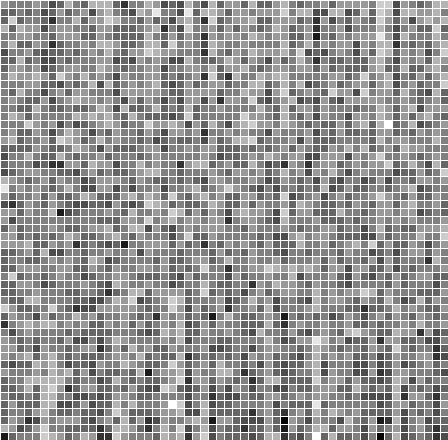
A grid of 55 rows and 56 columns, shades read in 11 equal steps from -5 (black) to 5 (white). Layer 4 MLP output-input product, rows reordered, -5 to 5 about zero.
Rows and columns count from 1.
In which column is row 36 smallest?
32
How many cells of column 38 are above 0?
18
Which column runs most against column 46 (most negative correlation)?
50
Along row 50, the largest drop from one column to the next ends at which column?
51
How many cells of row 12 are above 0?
27
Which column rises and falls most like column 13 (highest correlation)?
55
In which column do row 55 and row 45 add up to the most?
40
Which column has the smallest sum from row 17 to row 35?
11
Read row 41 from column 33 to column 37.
-1 2 -1 -3 0
